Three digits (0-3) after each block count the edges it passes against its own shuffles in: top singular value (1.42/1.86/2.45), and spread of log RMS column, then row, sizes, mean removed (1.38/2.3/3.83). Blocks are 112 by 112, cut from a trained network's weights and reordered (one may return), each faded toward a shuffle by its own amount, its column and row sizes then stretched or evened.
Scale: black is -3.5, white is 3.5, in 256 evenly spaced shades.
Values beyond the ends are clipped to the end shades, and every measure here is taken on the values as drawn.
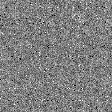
1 1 1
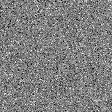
0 0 0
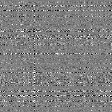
2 1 3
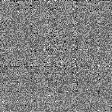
0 2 2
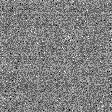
0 1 0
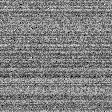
3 0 1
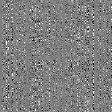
1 3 1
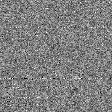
1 0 1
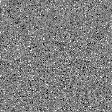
0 1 1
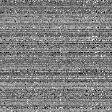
3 1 2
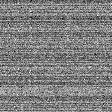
3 1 0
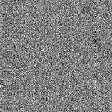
2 1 0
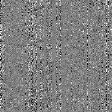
0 3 1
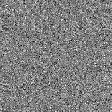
2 0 0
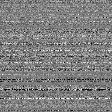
2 0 3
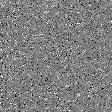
0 1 0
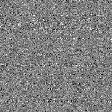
2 0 2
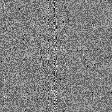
0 2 1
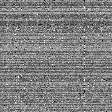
3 1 0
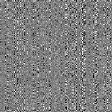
3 3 1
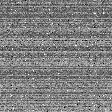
3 0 1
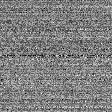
2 0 2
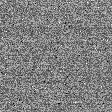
0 0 0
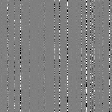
3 3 0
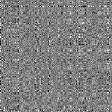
3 2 2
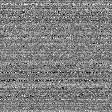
2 0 2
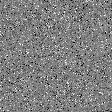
0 0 0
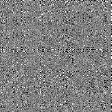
2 2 2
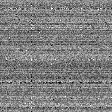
3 1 2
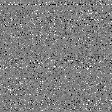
1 1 2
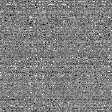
1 1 2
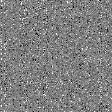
0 2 0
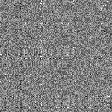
2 1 1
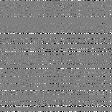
2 1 3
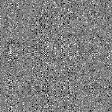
2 2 1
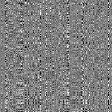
3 3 1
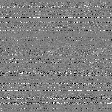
2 0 3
